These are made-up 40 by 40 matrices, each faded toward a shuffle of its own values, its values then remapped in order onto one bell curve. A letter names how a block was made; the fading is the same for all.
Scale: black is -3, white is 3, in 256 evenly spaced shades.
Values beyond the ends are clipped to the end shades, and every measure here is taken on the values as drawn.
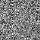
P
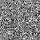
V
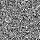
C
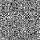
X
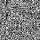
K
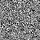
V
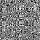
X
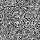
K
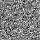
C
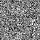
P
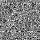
V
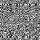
X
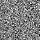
P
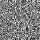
K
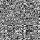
X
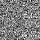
C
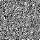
P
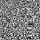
X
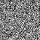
C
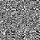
X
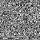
V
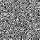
K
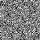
C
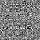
X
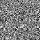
K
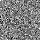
C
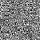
K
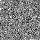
V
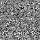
V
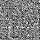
P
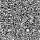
K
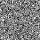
C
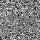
V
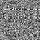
X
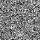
P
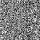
C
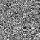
X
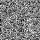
C
